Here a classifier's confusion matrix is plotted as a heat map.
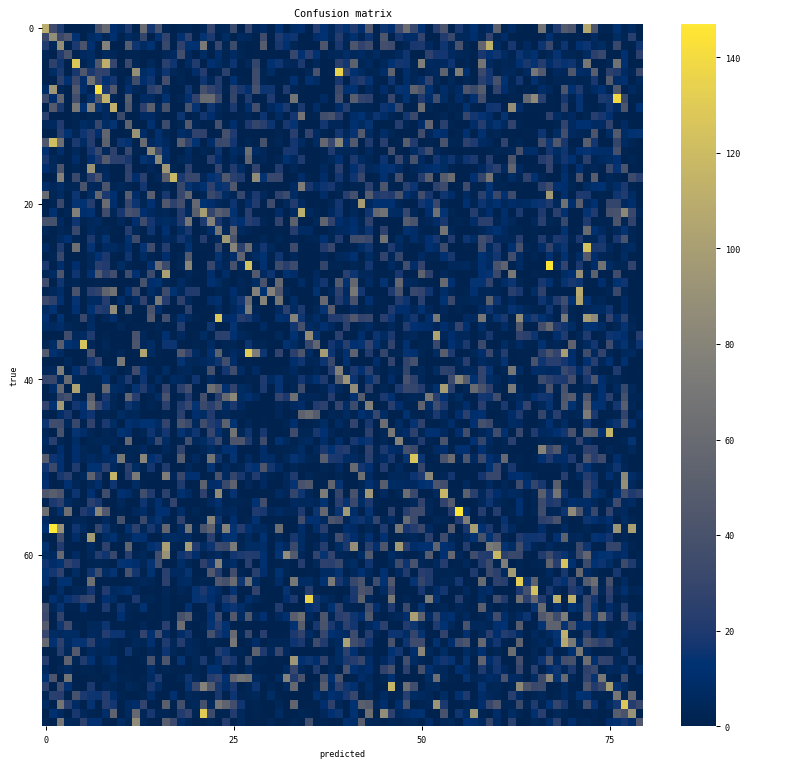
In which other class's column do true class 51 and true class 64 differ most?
65
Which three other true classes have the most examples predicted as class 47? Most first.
59, 57, 29
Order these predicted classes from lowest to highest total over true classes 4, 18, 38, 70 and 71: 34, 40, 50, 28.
28, 34, 40, 50
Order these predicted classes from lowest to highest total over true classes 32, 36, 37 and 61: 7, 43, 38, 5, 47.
7, 47, 43, 38, 5
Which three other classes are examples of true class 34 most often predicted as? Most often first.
67, 63, 66
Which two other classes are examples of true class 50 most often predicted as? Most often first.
41, 29
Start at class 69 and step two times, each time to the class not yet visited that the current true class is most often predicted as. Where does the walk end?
72
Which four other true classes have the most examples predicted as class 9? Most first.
51, 32, 30, 78
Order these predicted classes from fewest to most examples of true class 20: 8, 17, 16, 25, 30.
25, 17, 30, 16, 8
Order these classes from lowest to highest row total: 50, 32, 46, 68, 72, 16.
50, 32, 16, 68, 46, 72
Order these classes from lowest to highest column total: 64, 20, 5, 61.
64, 20, 5, 61
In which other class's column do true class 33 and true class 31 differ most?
23
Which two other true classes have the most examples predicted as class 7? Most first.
55, 19
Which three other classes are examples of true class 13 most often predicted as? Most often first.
1, 39, 2
